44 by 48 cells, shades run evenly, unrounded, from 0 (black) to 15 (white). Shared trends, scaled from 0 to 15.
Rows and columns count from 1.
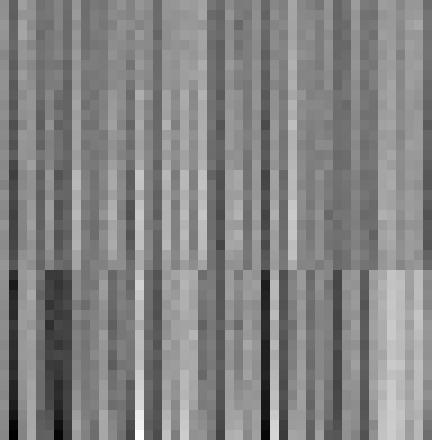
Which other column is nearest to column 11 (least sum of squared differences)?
24
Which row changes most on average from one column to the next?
44
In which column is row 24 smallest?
2
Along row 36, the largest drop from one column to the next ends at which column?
30
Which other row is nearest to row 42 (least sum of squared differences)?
43
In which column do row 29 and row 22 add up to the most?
16
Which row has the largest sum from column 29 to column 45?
42
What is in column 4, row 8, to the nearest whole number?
8
